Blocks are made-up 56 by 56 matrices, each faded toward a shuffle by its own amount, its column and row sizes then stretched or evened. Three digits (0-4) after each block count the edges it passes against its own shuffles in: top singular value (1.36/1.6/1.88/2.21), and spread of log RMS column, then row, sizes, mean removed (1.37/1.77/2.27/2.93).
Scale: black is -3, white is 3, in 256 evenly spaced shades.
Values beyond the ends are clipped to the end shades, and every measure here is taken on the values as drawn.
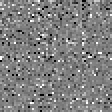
1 1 3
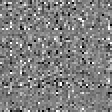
1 3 3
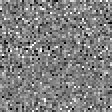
1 0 2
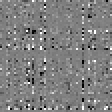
1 4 3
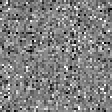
1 2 2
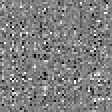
2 3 1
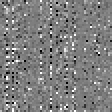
2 4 1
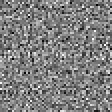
3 0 1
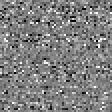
2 0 3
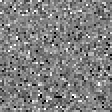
0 0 1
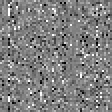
2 3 0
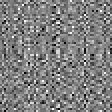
4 3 0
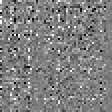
0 3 3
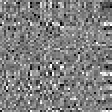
4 2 2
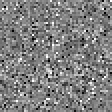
0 1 1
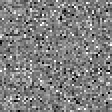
1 1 0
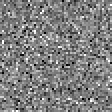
0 0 1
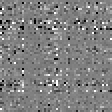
1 3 4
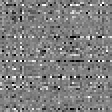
4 2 4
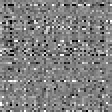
3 1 4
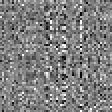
4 3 0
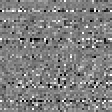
1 1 4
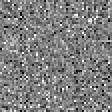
3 2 0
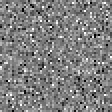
1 1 0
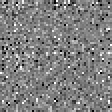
2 2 1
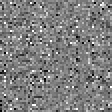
0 2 2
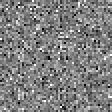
2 1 0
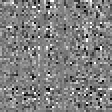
1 4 3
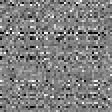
4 1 4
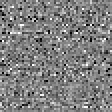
1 0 3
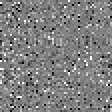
1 2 0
